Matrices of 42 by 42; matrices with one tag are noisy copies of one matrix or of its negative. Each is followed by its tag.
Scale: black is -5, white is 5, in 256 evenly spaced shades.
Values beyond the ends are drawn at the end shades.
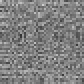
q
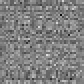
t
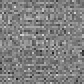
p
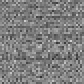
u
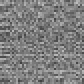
q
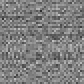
u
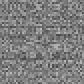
u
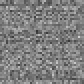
t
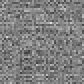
p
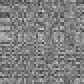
q
